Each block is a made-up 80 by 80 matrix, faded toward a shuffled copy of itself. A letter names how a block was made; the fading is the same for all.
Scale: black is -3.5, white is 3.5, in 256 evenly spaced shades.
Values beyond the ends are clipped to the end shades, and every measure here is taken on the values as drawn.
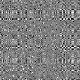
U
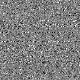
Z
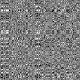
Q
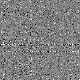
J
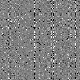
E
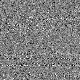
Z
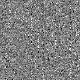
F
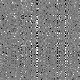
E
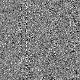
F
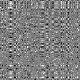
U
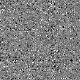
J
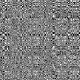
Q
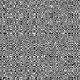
U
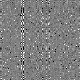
E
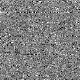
Z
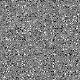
J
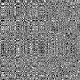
Q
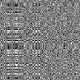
U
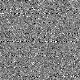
Z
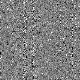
F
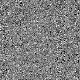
F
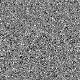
Z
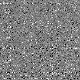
J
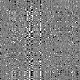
E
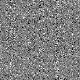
F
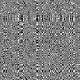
U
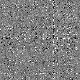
J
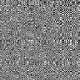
Q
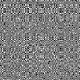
U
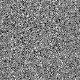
F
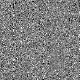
F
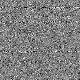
Z
